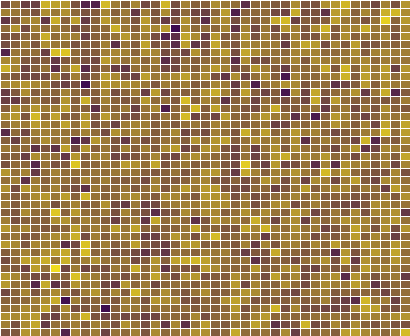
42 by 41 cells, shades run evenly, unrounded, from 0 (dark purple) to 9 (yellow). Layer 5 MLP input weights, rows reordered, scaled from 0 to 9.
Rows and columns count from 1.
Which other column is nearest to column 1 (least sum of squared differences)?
2
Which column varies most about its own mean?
9
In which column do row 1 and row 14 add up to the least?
10
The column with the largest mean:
39
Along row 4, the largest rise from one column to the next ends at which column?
19
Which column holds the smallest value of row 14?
17
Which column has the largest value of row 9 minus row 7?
1
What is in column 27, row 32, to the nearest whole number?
3
